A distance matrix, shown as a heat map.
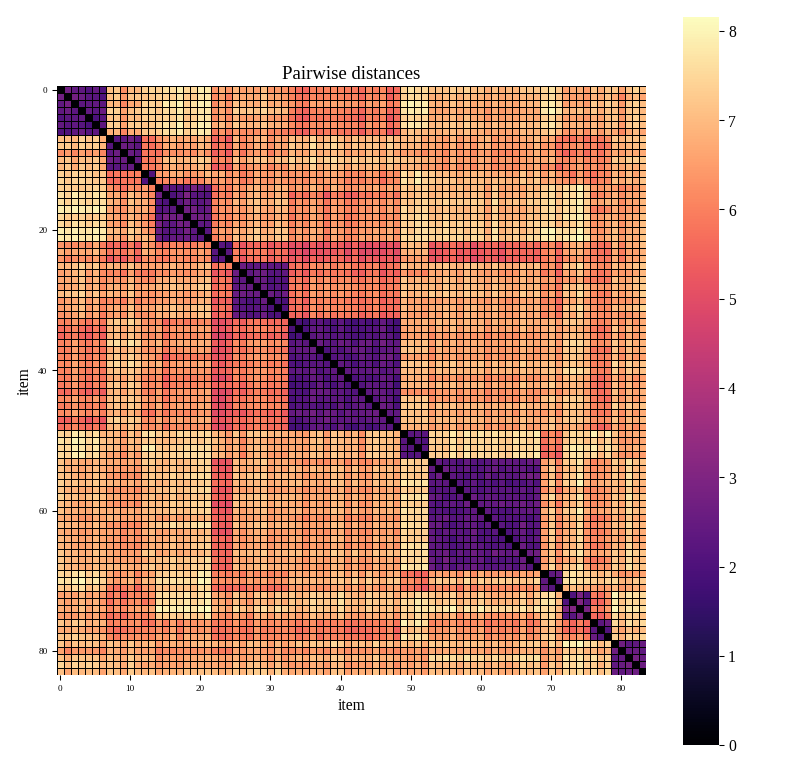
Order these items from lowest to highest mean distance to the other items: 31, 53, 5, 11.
53, 31, 11, 5
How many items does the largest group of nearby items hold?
16
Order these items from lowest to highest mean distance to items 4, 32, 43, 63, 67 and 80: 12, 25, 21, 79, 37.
37, 25, 79, 12, 21
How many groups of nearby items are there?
13
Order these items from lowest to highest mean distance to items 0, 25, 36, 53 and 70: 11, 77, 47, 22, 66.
47, 22, 66, 77, 11
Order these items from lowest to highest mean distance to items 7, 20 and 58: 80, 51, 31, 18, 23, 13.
18, 23, 13, 80, 31, 51
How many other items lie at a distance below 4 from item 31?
7
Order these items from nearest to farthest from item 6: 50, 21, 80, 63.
80, 63, 50, 21
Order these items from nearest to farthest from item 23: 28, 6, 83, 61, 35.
35, 61, 28, 6, 83
